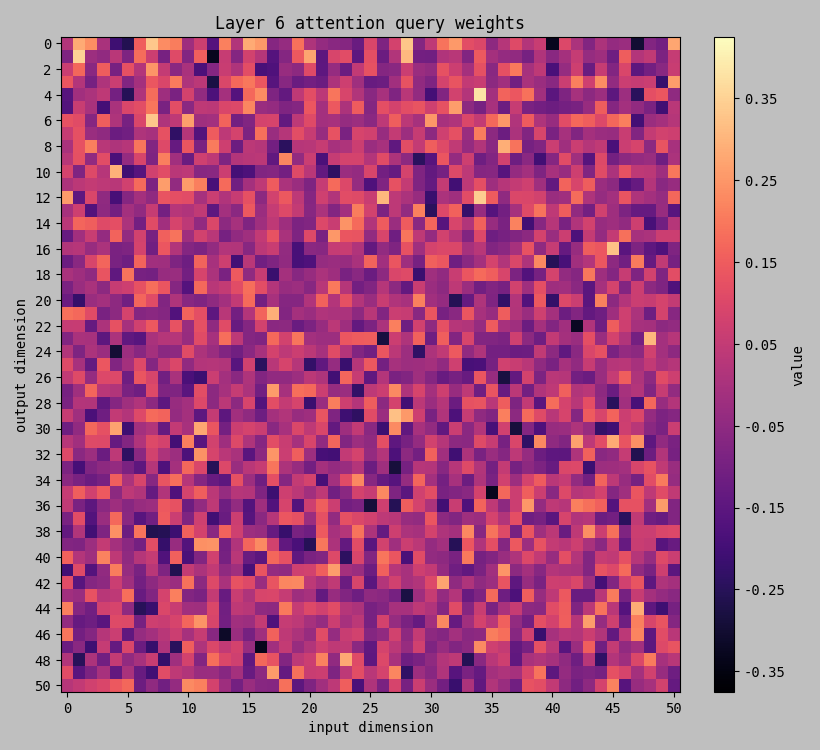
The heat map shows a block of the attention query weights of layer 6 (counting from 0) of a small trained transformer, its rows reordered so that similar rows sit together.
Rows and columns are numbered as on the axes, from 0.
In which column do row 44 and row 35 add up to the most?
47
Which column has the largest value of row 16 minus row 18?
45
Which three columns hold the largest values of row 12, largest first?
34, 26, 0
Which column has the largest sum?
11
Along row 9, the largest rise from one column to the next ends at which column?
18
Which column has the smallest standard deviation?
14
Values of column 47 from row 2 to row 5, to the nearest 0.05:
-0.15 0.05 -0.25 -0.05
